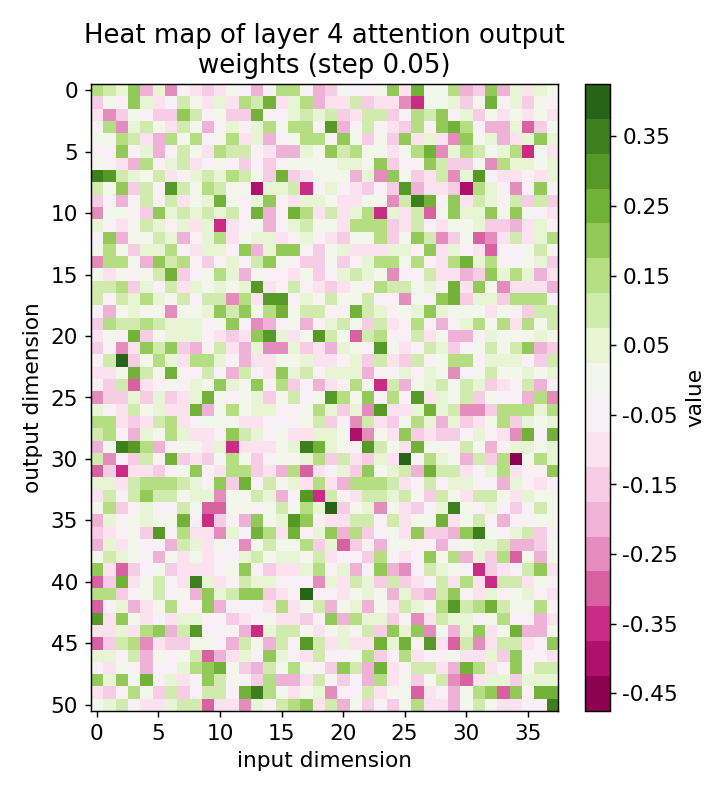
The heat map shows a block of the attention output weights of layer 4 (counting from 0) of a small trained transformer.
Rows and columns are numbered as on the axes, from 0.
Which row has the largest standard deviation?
8
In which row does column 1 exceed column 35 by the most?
3
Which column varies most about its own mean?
29
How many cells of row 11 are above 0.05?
6
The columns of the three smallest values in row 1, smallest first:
26, 25, 18
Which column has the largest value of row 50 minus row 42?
37
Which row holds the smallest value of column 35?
5
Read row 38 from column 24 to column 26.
-0.05 -0.1 -0.05
